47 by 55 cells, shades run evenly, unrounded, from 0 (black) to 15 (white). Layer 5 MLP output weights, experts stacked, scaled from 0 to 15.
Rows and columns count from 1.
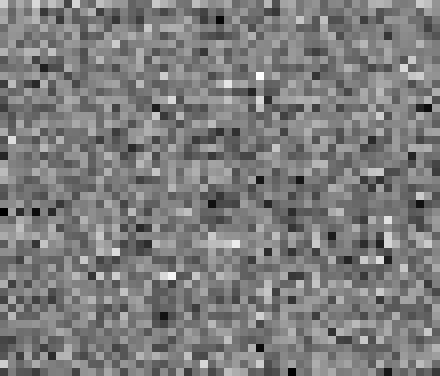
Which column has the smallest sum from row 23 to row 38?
37
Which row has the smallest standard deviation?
6
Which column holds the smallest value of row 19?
17
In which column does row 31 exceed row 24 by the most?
49
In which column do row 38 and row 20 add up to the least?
1
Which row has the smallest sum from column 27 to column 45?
26
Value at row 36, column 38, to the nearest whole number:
11
